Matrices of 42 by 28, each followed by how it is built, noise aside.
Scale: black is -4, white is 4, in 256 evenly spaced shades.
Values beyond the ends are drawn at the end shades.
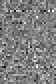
uneven rows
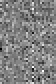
uneven columns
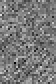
Hankel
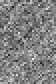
Hankel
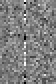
uneven columns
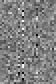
uneven columns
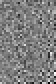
low rank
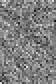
Toeplitz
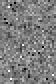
sparse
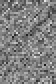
Hankel
